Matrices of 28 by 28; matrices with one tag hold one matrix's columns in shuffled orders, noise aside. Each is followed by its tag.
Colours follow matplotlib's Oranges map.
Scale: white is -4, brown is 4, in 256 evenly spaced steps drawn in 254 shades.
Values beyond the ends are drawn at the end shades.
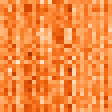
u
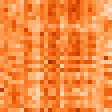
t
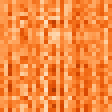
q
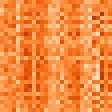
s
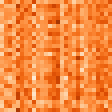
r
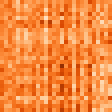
q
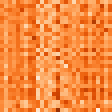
r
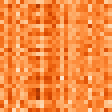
r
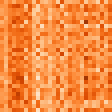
r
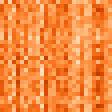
u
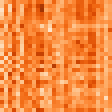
t
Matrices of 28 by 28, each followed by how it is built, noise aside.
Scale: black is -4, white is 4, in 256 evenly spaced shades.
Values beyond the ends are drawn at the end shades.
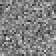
noise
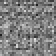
blocks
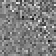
upper triangular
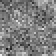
smooth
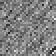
Hankel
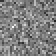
noise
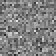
blocks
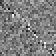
banded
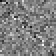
banded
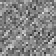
Hankel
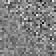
upper triangular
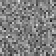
noise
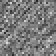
Hankel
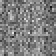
blocks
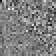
upper triangular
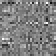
low rank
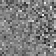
upper triangular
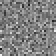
noise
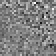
upper triangular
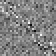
banded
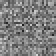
blocks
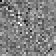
banded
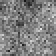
smooth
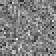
noise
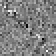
banded
